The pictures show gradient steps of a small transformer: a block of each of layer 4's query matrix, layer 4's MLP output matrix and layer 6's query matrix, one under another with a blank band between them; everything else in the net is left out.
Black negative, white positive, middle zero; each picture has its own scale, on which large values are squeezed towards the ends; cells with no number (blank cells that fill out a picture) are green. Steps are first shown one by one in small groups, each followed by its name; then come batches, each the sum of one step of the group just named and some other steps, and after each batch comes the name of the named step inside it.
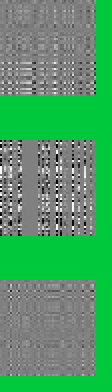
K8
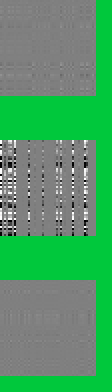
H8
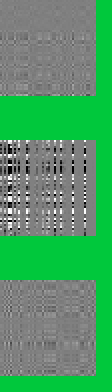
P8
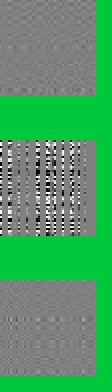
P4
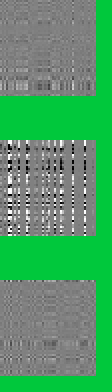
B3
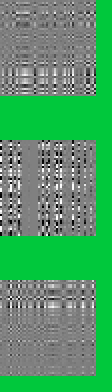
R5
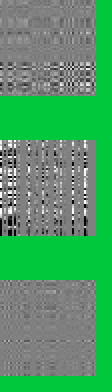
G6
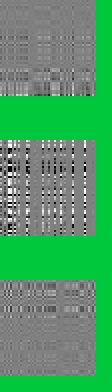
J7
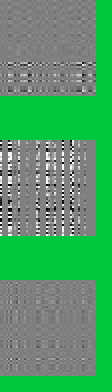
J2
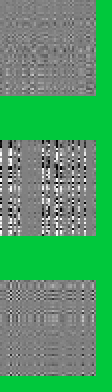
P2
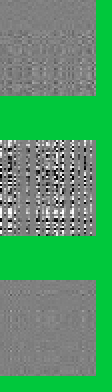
P4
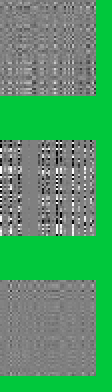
K8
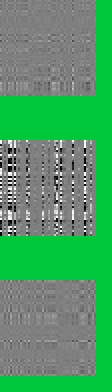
H8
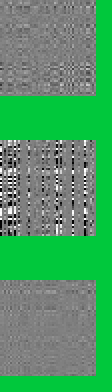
G6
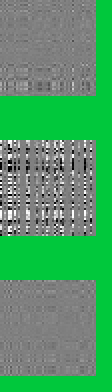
B3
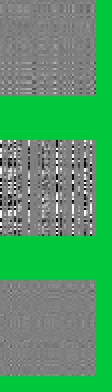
K8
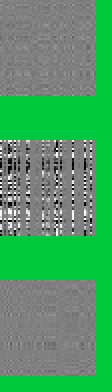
P8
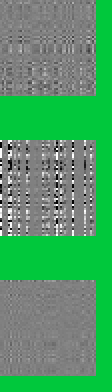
B3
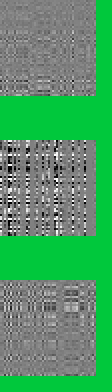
P2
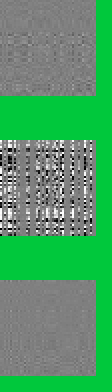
H8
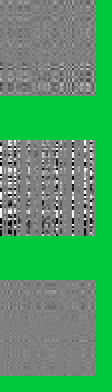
G6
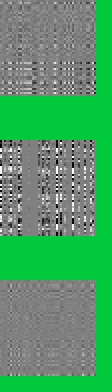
K8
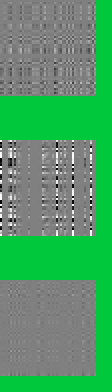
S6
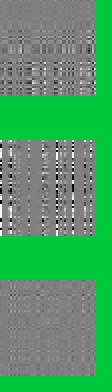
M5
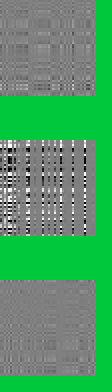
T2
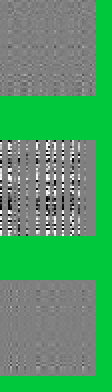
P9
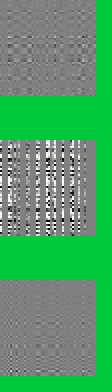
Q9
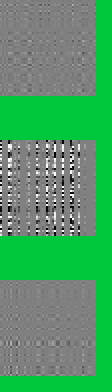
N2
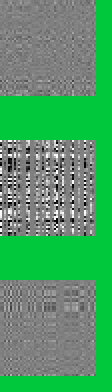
Q9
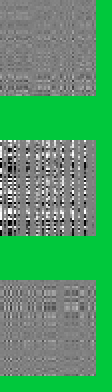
Q9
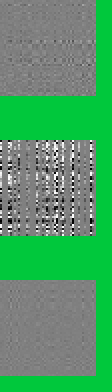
P9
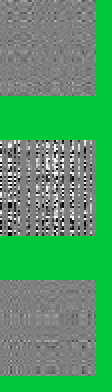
N2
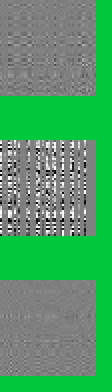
Q9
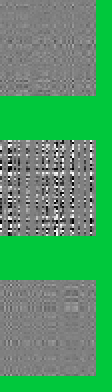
N2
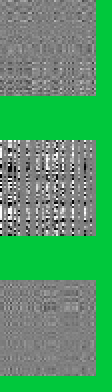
M5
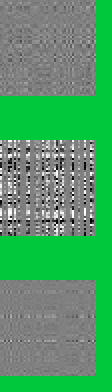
Q9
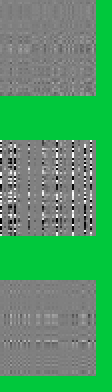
S6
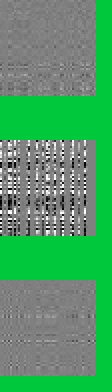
P9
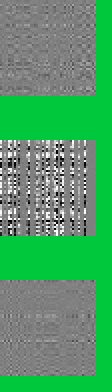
Q9
